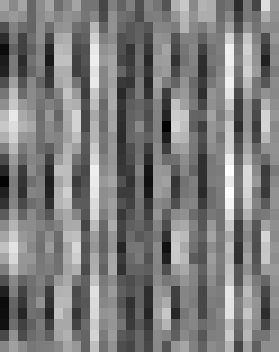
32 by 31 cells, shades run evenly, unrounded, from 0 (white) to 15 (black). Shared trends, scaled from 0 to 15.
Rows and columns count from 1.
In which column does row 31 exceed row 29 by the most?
19
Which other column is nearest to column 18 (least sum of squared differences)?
31
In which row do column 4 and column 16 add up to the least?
12
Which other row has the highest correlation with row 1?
2
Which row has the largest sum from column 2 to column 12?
29
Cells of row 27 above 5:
26
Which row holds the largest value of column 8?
1
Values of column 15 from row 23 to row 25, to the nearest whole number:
8 9 9
